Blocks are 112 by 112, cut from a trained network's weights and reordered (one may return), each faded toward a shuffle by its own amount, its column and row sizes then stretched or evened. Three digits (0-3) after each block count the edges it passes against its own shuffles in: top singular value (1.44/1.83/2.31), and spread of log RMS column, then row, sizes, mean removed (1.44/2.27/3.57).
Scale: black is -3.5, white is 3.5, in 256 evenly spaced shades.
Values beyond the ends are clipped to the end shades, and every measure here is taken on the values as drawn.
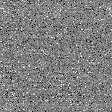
0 0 0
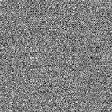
2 1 1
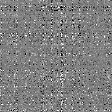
1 2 2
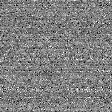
1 0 1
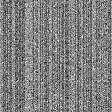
3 0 0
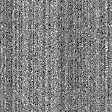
3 1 1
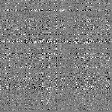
0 2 3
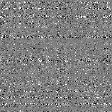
0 2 3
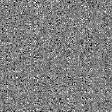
0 2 2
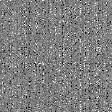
1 2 1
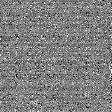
1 1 1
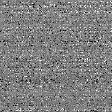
1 1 2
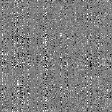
0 3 2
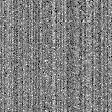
3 1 0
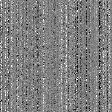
3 3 0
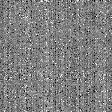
2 1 1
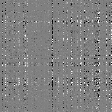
2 3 2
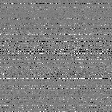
2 0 3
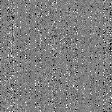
0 3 0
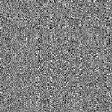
2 2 2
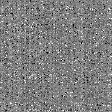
1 0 2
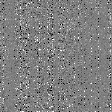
0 3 1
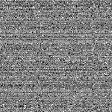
2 0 1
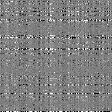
3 1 3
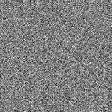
2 0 1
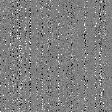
0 3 0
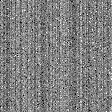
3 0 0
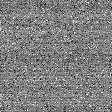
1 0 0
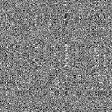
2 1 2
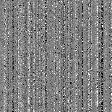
3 3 0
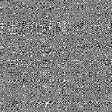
2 2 3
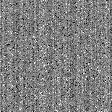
2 0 0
